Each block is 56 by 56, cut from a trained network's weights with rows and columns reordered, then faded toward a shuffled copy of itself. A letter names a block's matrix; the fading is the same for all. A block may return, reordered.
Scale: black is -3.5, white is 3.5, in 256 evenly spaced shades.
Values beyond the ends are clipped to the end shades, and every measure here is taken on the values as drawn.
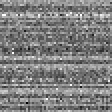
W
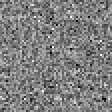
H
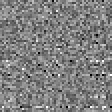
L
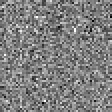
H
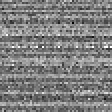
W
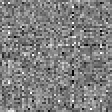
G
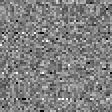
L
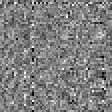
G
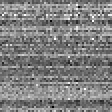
W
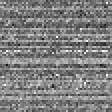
W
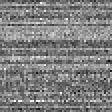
W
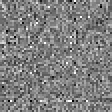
L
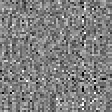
G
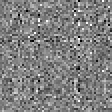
G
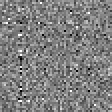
G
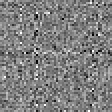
G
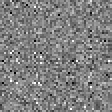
L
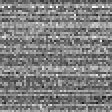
W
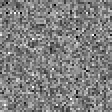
H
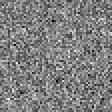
H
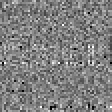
L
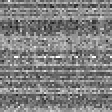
W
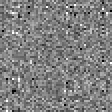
L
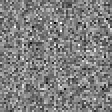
H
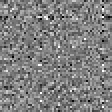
G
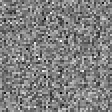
H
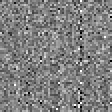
G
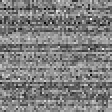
W
